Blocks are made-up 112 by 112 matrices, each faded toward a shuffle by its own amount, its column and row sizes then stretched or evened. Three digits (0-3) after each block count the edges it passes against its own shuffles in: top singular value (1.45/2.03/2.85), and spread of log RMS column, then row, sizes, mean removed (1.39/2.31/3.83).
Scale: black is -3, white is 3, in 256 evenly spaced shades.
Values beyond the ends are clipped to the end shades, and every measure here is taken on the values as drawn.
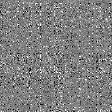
1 2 2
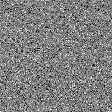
1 0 0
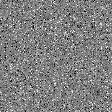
0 1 0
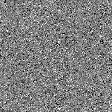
1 1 0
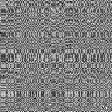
3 1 2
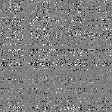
0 2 3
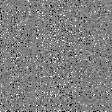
0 2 2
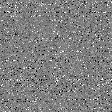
0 0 2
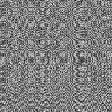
3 1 0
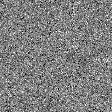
0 1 0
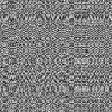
3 0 2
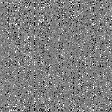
2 2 1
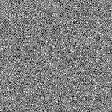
2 0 0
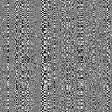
3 3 0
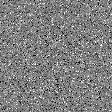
0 0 1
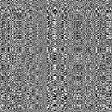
3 3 2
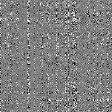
1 3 2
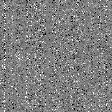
1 2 0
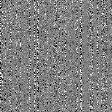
0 3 0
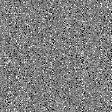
1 2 0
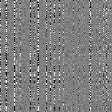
3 3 1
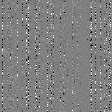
2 3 0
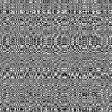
3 1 3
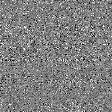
0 1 2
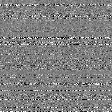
0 0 3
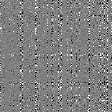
2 3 2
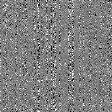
0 3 1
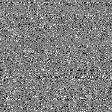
1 0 2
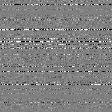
2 0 3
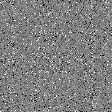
1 1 1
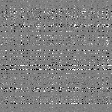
1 2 3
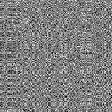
3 1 0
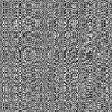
3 3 1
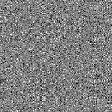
2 1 0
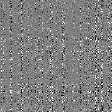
2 3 2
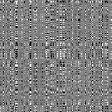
3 3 2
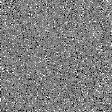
1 1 1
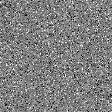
0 1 0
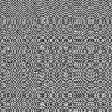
3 1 2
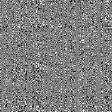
0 3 2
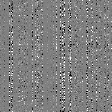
1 3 1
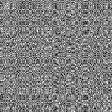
3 0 0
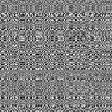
3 1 3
